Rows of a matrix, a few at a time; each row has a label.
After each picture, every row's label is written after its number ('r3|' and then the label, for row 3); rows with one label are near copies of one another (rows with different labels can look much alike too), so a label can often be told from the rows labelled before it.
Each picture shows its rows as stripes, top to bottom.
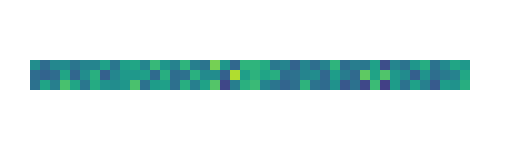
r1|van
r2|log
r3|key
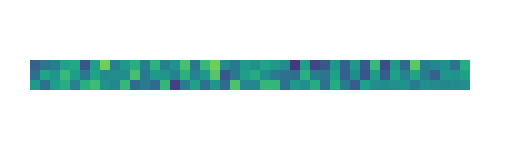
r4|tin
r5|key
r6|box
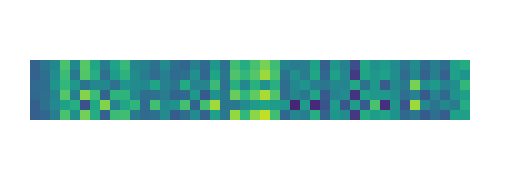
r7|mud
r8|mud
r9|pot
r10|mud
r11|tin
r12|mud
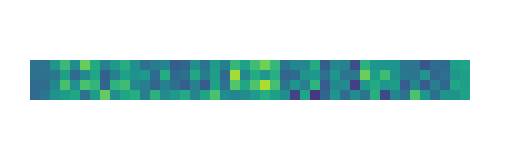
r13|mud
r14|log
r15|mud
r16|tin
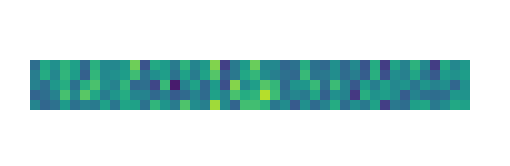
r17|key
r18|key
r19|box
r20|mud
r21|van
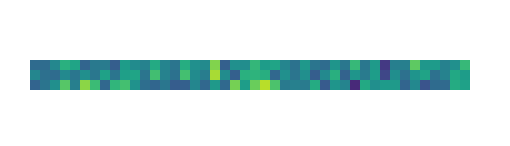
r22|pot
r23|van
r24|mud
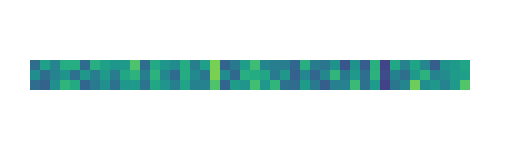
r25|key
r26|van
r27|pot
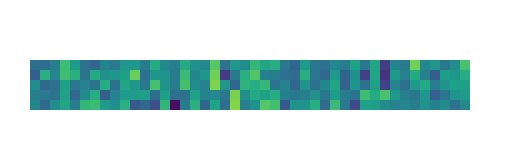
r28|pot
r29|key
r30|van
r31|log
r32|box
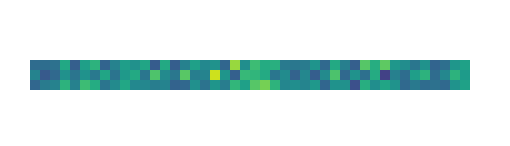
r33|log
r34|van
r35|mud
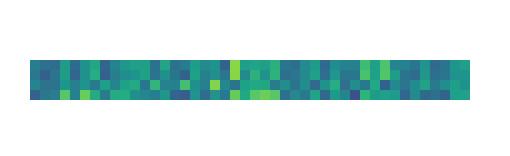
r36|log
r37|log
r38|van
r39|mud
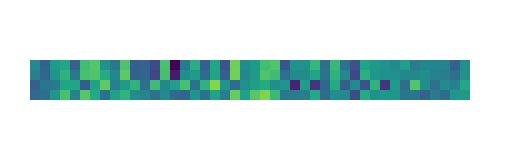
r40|box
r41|box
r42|tin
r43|mud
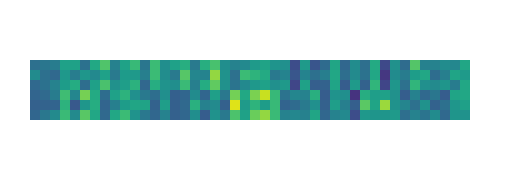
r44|tin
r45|van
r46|tin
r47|mud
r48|log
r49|mud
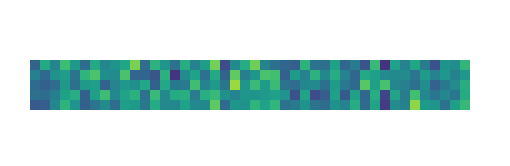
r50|key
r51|box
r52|log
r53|tin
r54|pot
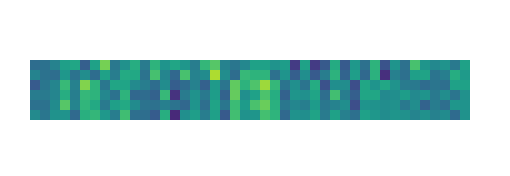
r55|tin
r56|van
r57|mud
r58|box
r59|mud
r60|box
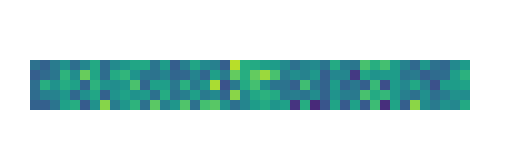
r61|log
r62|mud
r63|key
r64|log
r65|tin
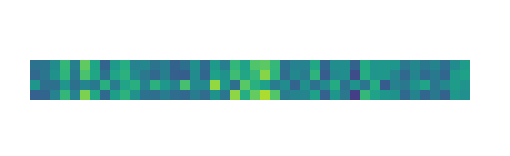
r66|mud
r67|mud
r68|van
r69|mud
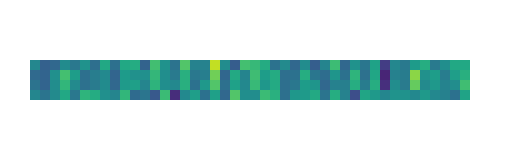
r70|van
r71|pot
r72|pot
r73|box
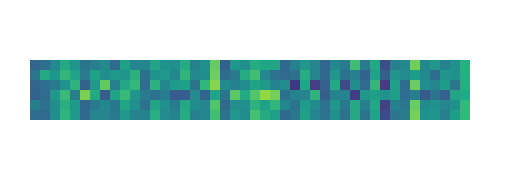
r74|pot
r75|key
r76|tin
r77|mud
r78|pot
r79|pot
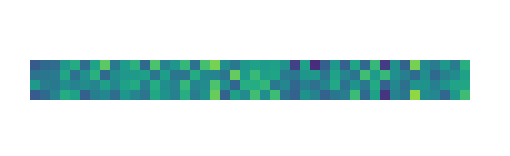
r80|tin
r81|log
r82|van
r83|pot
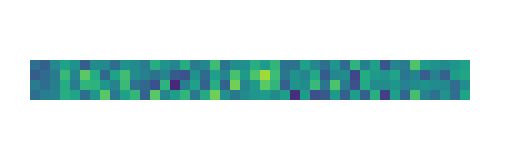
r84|pot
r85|mud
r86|box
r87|tin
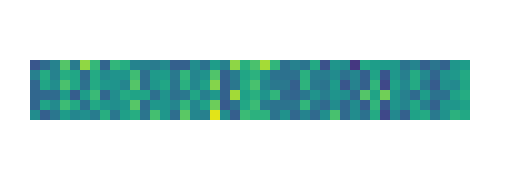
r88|mud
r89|key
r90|key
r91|log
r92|key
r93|van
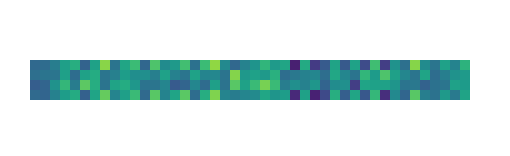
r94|tin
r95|log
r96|mud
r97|tin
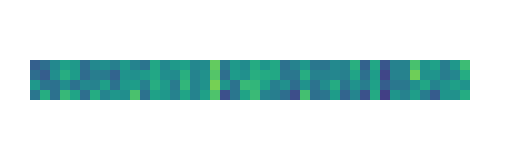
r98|pot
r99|pot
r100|van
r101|key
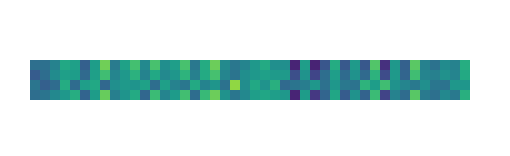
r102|tin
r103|tin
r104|log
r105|tin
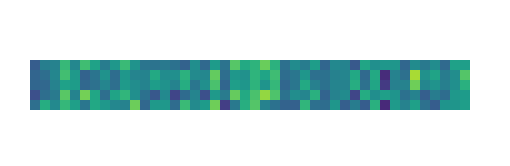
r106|mud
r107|pot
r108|pot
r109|mud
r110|key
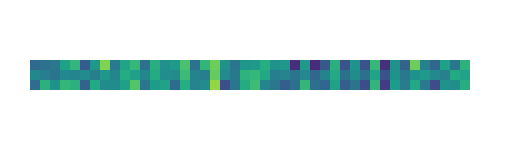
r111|tin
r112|van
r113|key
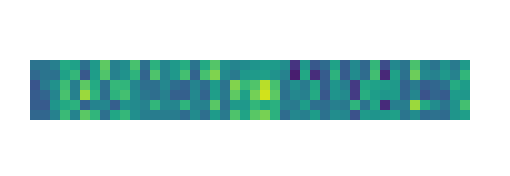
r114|tin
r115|tin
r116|mud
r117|mud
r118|pot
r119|mud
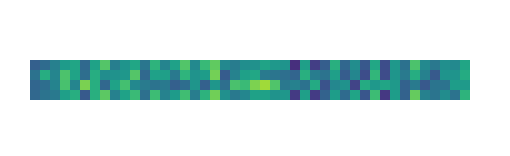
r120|tin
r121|key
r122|mud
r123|tin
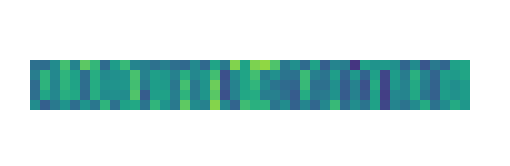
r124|mud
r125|key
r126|key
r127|key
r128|van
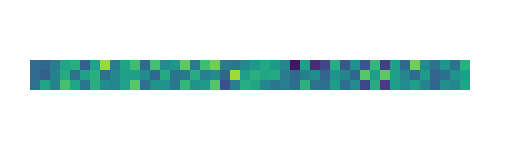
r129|tin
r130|log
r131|key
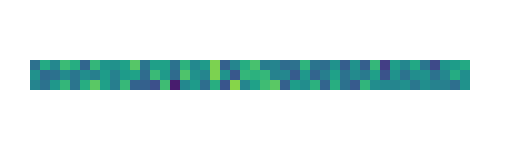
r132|key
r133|van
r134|box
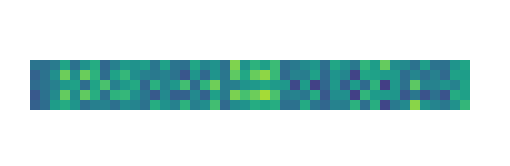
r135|log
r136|mud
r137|tin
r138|mud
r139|pot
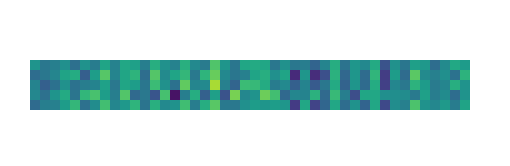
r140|van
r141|tin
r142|van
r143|box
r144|tin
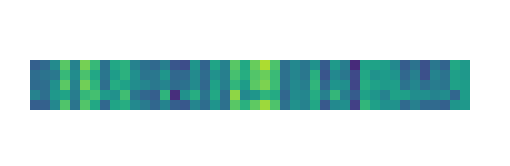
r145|mud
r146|mud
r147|mud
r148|box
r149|mud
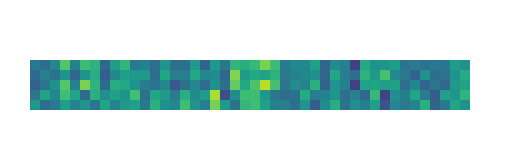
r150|mud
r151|log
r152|mud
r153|key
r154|van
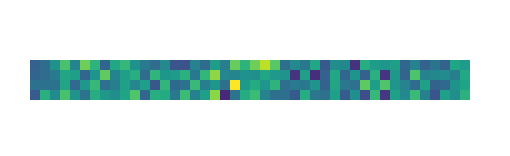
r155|mud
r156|tin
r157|log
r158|key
